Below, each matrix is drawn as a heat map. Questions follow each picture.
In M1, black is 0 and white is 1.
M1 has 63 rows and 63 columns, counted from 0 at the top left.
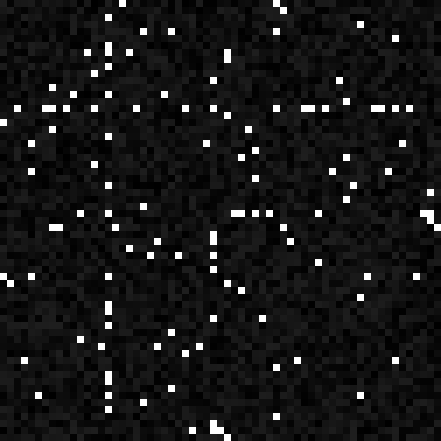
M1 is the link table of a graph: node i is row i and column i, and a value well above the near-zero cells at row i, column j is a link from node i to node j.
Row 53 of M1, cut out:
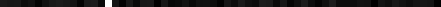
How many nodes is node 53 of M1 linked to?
1
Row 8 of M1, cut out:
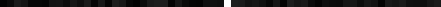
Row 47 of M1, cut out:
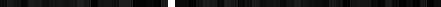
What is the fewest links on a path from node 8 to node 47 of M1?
7
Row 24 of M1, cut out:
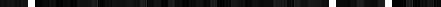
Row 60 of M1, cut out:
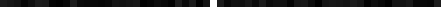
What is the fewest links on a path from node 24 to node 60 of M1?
5
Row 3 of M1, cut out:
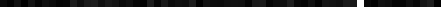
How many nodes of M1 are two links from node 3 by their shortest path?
2
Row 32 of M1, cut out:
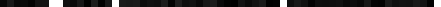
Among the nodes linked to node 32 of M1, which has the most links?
node 7
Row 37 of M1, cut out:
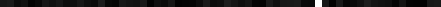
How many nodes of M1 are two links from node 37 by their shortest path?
1
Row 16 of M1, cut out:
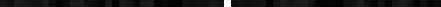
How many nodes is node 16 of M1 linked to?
1
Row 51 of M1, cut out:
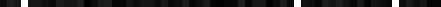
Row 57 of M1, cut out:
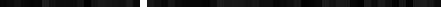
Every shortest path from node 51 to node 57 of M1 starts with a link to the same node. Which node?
node 56
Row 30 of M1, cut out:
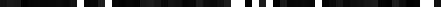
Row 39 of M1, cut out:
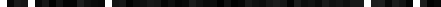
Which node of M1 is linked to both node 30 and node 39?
node 15
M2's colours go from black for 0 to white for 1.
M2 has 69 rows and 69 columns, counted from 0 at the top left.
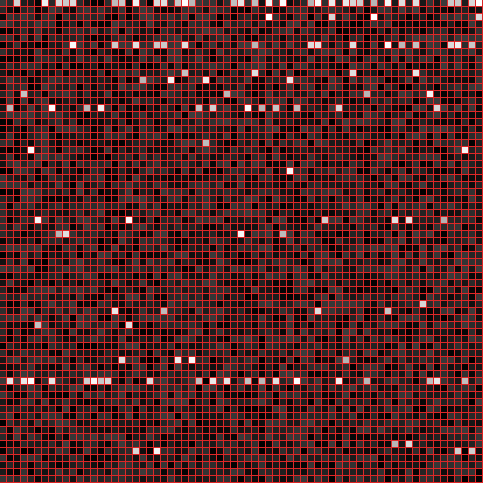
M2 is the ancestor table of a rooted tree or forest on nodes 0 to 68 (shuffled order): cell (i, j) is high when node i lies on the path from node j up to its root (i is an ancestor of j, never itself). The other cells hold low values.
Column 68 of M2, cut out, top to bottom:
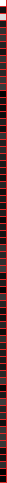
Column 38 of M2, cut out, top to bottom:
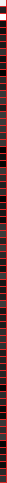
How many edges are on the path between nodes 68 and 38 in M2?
2
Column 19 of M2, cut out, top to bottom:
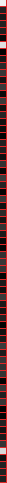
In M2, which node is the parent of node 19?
64
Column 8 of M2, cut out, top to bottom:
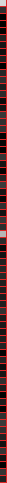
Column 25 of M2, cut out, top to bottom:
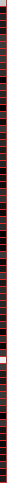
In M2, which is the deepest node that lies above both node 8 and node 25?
0
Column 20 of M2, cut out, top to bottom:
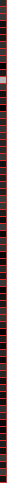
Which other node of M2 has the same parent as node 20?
24
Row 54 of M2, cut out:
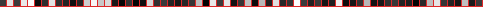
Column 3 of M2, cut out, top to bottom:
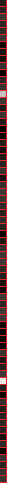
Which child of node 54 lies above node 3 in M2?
13
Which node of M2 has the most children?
15
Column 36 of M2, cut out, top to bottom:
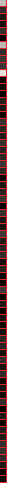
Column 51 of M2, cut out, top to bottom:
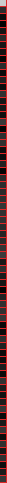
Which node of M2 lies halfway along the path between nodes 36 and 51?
6
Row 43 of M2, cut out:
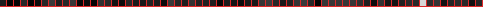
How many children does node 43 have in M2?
1
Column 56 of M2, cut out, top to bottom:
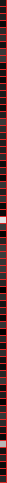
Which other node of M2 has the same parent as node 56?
58
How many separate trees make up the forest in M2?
5
